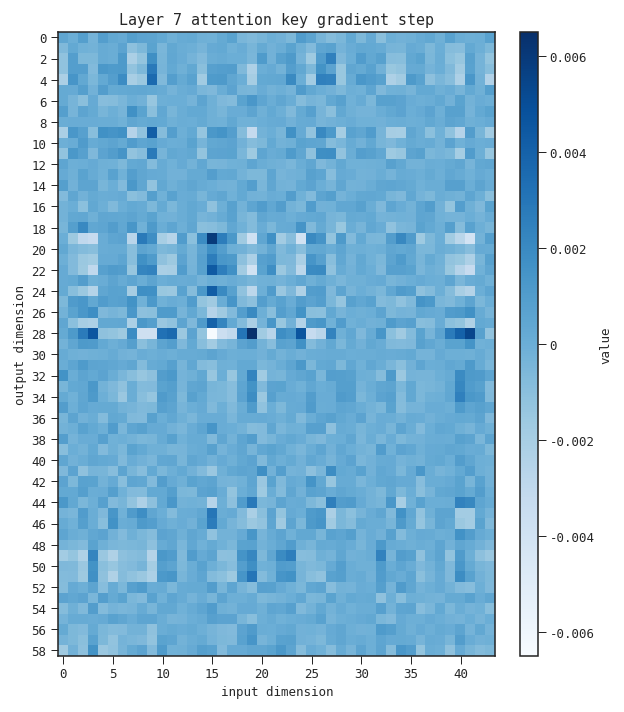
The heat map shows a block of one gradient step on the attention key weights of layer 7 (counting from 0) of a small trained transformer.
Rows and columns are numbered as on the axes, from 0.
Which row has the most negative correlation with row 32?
52
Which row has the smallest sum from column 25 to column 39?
9
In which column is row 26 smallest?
15
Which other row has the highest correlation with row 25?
17
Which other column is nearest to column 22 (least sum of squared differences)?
18
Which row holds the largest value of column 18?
28
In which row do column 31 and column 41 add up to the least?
19
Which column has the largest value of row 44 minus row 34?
27
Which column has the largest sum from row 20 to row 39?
40
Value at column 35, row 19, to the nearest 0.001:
0.001
